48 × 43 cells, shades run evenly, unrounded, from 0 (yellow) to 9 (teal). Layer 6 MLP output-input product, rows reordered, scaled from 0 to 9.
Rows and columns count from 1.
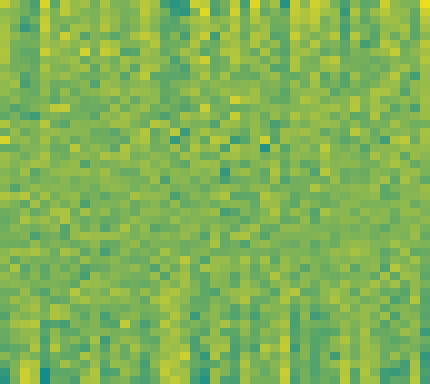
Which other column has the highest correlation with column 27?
23
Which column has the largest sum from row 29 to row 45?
43
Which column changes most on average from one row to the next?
9
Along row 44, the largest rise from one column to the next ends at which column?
30
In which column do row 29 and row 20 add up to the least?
13
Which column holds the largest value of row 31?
25
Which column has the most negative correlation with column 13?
27
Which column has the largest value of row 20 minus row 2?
21
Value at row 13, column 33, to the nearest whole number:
5
